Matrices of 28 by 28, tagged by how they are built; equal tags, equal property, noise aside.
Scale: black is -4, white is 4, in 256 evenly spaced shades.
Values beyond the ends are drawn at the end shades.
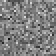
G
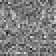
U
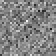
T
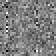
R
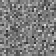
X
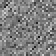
T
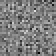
U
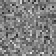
G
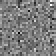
R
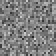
G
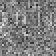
U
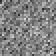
T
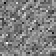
T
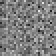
X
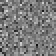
R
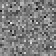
G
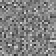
U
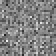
X
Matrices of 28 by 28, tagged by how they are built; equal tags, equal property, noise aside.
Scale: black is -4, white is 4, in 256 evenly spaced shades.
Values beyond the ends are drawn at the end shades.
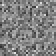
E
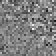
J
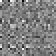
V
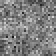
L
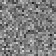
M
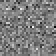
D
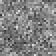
L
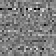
D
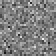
M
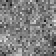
L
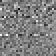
D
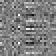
V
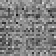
E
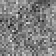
L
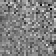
J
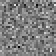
D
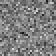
M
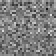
E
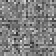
E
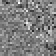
J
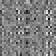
V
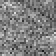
L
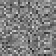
E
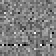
D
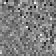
J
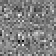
V
